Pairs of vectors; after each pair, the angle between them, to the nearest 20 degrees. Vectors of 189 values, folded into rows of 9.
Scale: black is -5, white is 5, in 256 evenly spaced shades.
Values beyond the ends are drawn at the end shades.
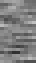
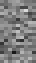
60 degrees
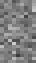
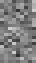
40 degrees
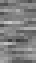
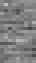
140 degrees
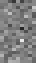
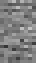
140 degrees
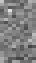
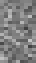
60 degrees
